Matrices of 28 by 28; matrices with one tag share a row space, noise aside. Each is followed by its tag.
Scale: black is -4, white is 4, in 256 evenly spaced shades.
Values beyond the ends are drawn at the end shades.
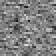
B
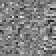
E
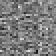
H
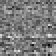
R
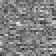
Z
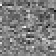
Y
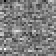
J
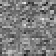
Y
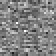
H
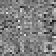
E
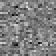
H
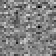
B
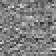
Z
